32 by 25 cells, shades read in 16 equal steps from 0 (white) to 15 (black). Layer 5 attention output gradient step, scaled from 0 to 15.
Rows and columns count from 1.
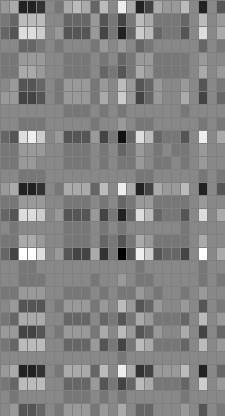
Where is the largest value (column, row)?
14, 20
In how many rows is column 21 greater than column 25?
18
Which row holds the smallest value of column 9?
1
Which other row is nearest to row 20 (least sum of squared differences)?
11
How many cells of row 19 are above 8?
2
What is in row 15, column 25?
10
